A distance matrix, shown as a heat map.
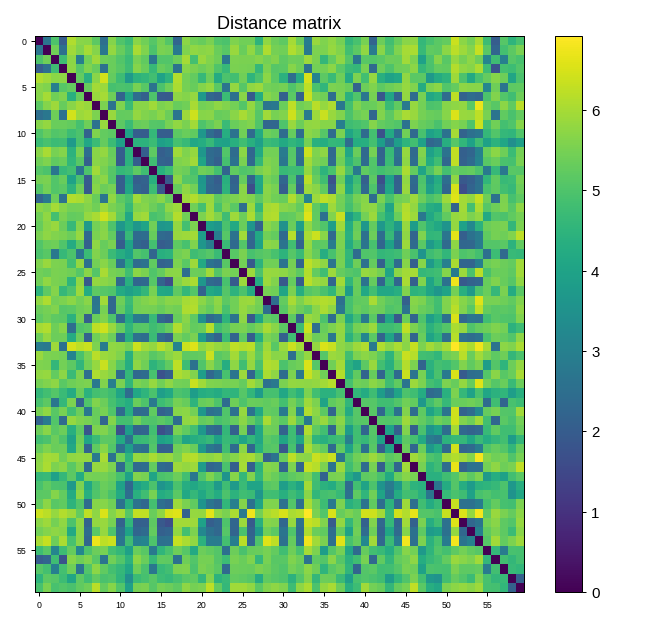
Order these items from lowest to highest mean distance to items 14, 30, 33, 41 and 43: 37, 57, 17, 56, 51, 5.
56, 17, 57, 5, 37, 51
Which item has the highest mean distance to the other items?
51
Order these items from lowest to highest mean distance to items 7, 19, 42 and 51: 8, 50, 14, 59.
50, 14, 59, 8
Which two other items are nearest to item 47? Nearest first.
35, 19
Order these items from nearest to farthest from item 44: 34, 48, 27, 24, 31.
24, 48, 27, 31, 34
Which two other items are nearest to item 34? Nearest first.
31, 4
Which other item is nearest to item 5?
39
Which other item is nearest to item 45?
28
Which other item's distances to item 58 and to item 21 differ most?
59
